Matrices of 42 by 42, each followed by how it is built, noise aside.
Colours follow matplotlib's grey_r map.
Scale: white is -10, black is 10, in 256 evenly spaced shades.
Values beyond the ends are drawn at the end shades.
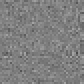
low rank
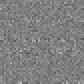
uneven rows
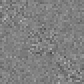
block diagonal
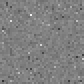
sparse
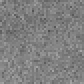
smooth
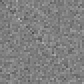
diagonal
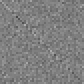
diagonal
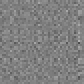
low rank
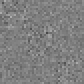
block diagonal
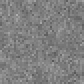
smooth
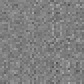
low rank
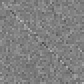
diagonal
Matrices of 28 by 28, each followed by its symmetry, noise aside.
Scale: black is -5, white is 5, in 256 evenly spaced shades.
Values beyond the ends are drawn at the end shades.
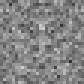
mirrored left to right.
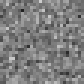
no symmetry.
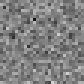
mirrored left to right.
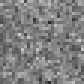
antisymmetric.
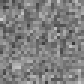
no symmetry.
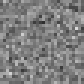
antisymmetric.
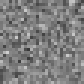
no symmetry.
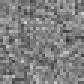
antisymmetric.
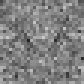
mirrored left to right.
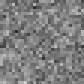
symmetric across the other diagonal.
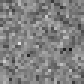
symmetric across the other diagonal.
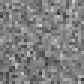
antisymmetric.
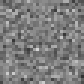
mirrored left to right.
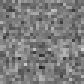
mirrored left to right.
